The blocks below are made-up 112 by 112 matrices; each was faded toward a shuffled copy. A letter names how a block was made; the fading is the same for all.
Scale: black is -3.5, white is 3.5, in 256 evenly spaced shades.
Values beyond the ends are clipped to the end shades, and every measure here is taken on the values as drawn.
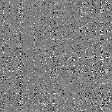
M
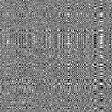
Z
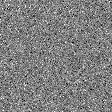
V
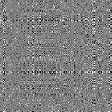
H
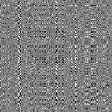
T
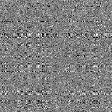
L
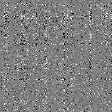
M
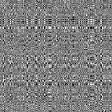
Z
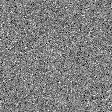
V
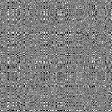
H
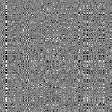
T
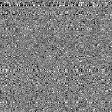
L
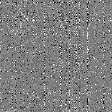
M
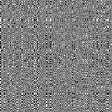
T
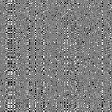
T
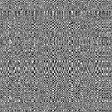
Z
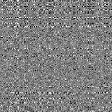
L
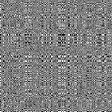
Z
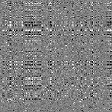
H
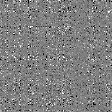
M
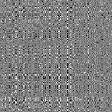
T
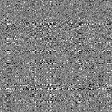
L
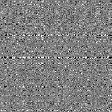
L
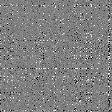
M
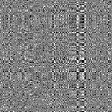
Z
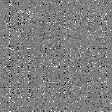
M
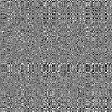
Z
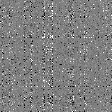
M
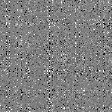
M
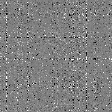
M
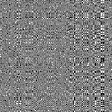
T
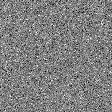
V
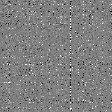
M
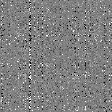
M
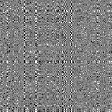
T
